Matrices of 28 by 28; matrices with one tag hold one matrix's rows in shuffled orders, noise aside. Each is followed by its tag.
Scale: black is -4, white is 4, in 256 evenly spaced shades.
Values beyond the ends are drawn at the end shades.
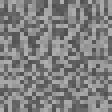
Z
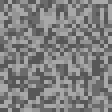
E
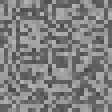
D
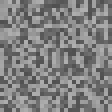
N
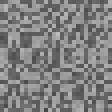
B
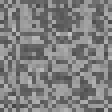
D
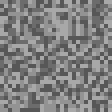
E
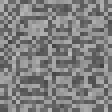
D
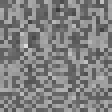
Z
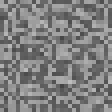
D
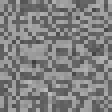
D
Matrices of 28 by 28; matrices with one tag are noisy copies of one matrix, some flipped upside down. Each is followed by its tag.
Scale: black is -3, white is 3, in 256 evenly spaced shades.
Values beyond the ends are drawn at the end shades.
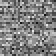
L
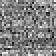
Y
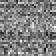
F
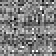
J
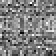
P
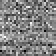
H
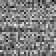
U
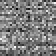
H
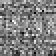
P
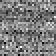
J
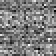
L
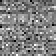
H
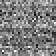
Y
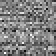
H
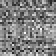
P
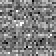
Y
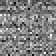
H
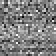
F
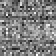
P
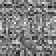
P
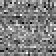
F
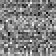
F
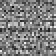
U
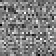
U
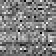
H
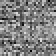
P
